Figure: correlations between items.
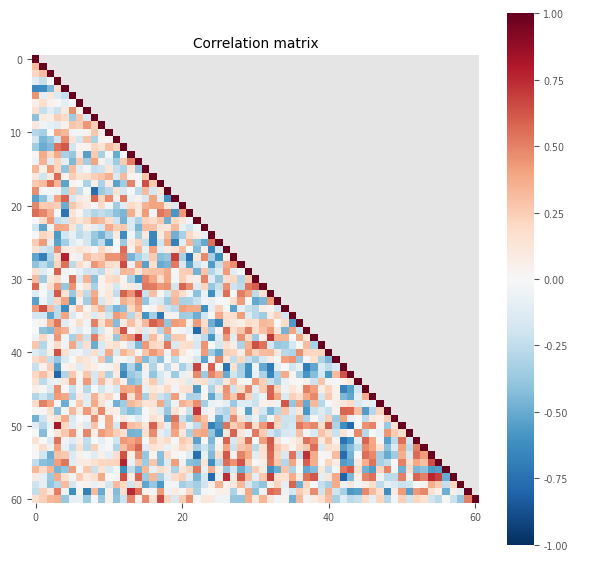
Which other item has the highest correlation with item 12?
55
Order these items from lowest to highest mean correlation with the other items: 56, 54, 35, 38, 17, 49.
56, 35, 49, 17, 54, 38
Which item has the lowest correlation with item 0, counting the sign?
4
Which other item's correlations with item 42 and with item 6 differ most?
57
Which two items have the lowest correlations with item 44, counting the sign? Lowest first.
59, 13
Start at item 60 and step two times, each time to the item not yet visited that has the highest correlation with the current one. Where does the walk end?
15
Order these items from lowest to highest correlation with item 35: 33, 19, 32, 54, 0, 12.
0, 19, 32, 33, 12, 54
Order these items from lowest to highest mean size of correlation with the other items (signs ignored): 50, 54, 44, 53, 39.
44, 39, 53, 54, 50
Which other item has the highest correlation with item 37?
54
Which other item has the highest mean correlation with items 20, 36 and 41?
34
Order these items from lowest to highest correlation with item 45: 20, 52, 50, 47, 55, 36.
47, 36, 20, 55, 50, 52
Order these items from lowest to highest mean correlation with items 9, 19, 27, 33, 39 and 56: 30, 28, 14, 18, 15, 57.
18, 14, 15, 57, 30, 28
